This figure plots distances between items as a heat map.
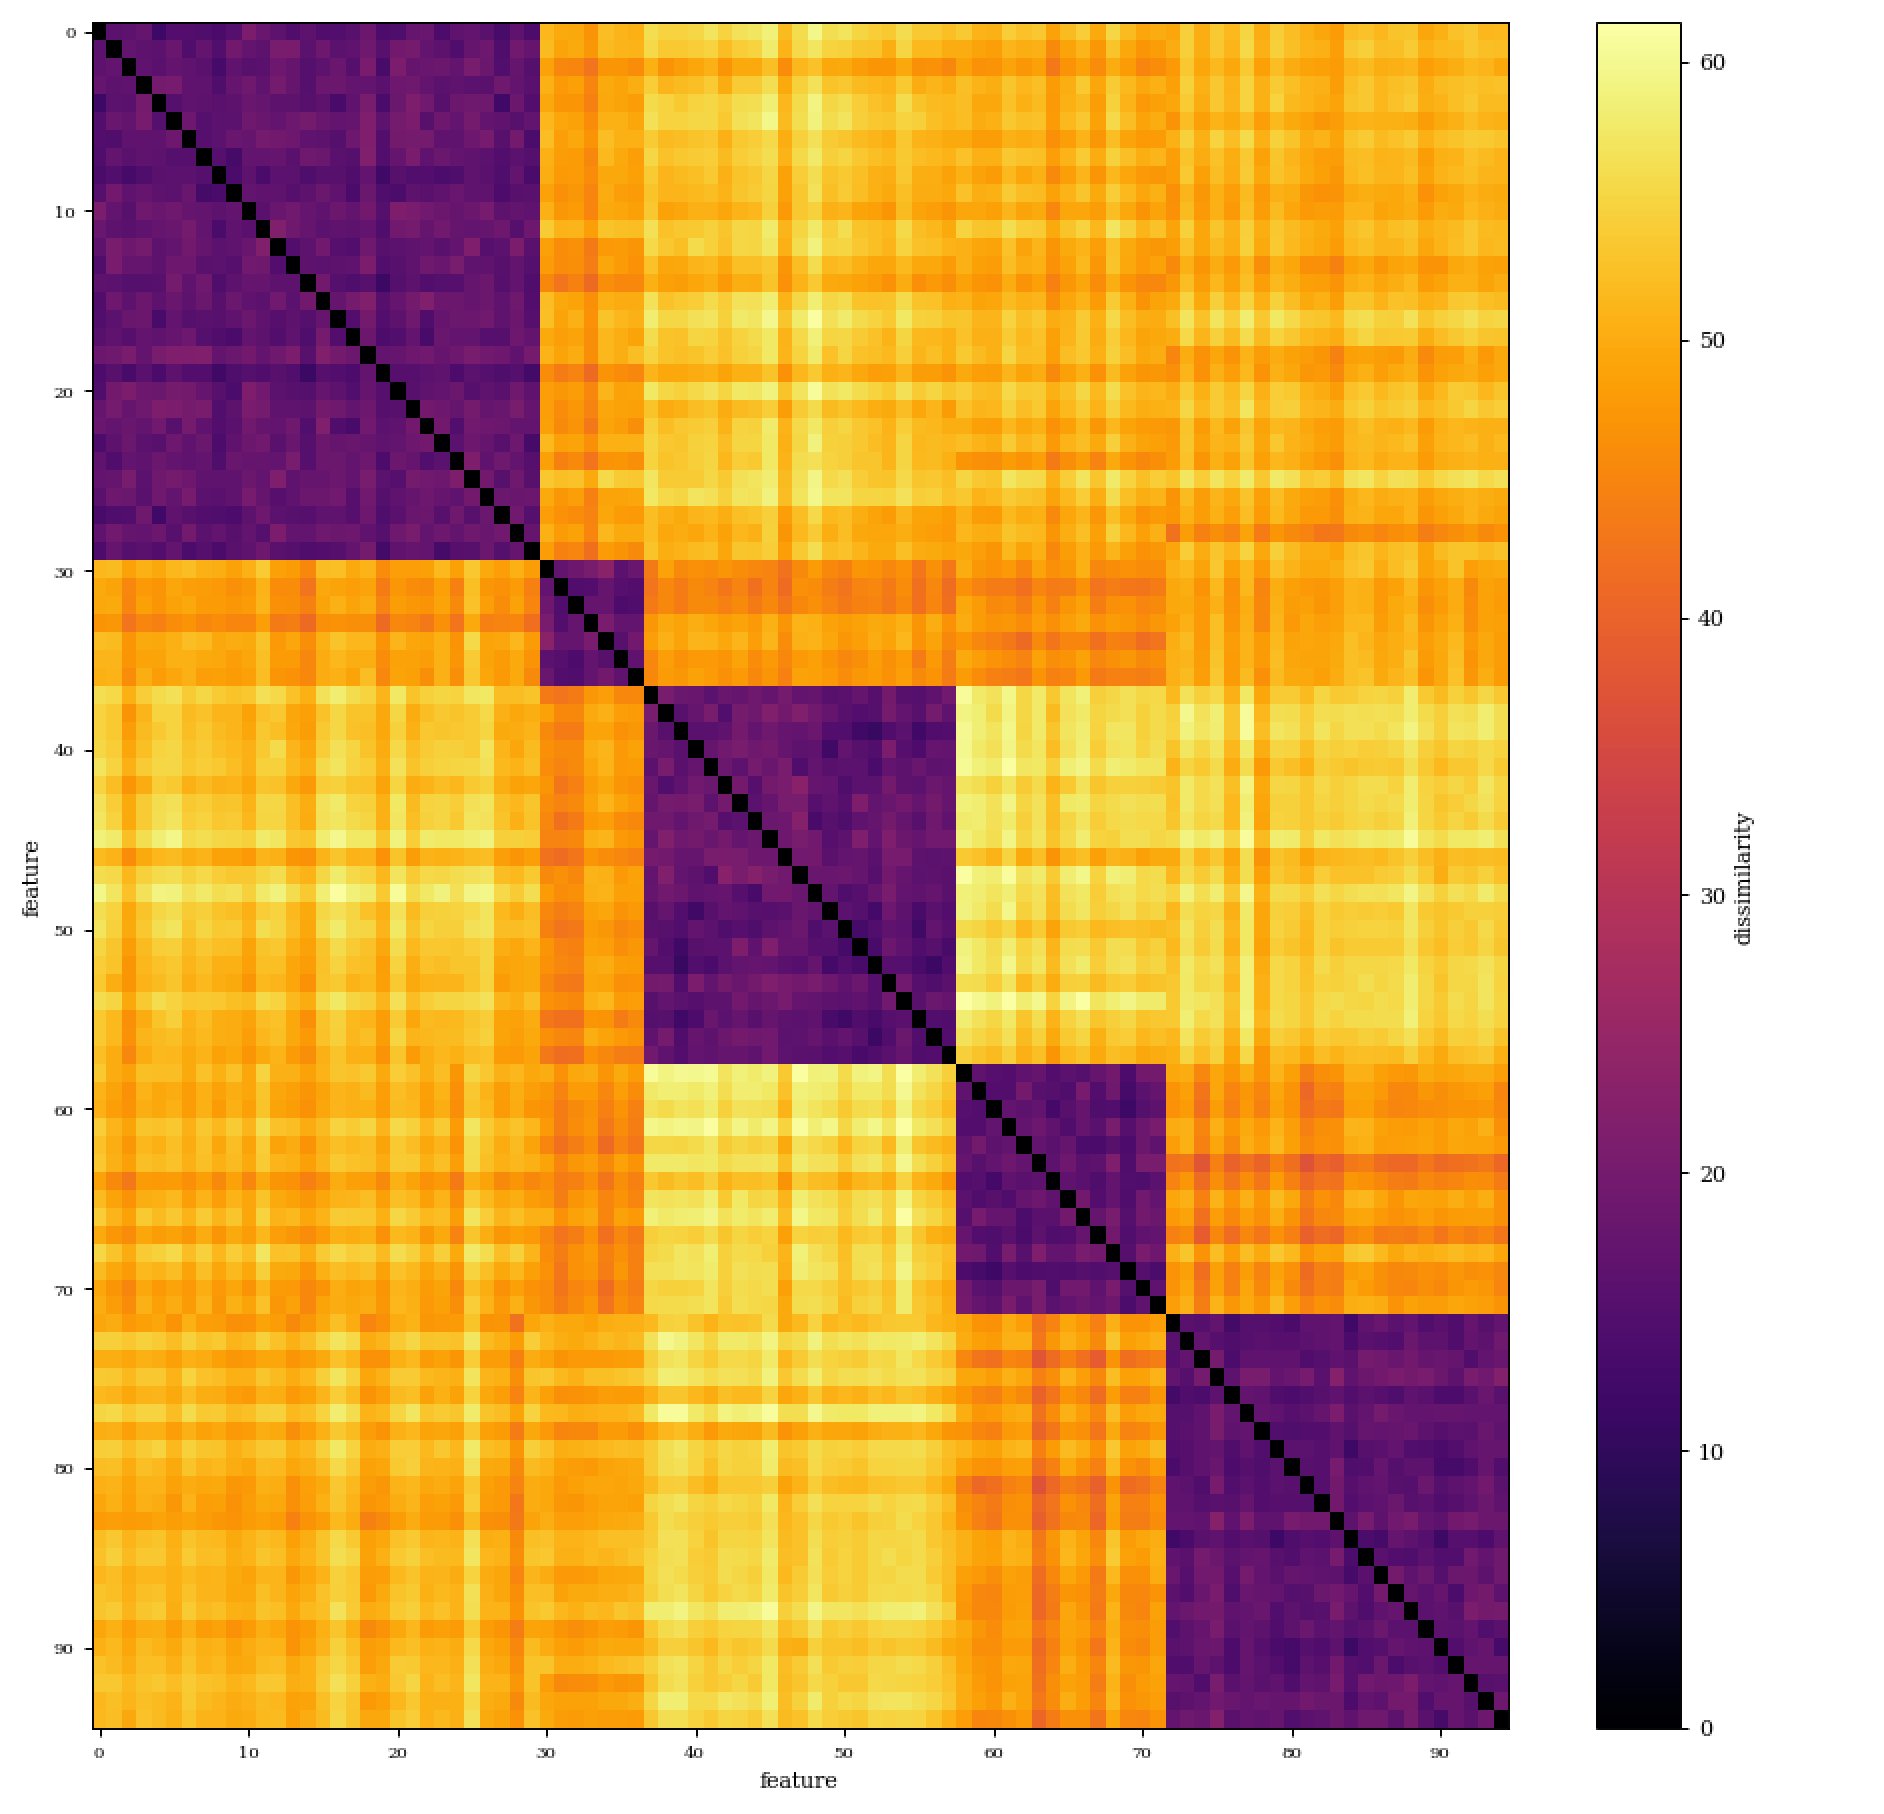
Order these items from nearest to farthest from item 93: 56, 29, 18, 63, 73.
73, 63, 18, 29, 56
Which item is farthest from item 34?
25
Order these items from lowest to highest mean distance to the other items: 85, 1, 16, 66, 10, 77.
10, 1, 16, 85, 77, 66
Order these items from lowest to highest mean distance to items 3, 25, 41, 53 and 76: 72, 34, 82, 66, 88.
72, 82, 88, 34, 66
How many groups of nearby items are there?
5
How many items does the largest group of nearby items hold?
30
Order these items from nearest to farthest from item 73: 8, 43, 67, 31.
67, 31, 8, 43
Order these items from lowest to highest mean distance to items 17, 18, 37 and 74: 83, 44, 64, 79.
83, 79, 44, 64
